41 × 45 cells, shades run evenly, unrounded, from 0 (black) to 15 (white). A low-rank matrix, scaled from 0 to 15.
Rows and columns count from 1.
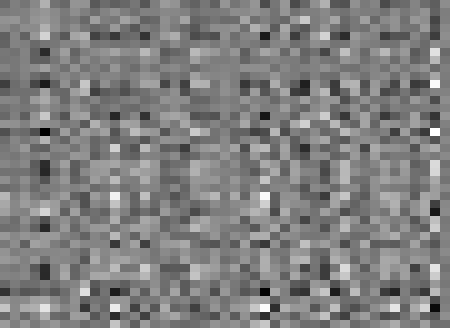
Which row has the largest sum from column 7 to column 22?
35
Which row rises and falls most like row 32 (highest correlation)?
33
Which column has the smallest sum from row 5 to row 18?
27
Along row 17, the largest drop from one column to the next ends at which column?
45
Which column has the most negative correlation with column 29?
14
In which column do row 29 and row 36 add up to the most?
44
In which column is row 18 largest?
5
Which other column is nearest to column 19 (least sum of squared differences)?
37
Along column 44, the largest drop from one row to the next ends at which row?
18
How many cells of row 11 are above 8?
15
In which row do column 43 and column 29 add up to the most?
39
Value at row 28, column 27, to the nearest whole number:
9
